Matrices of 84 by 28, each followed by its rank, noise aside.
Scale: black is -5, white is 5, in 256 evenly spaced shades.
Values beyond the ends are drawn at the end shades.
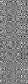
four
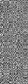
six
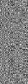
six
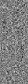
eight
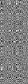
three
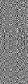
four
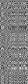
three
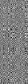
four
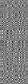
three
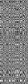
three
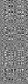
three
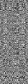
six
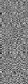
four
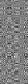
three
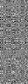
six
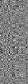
four
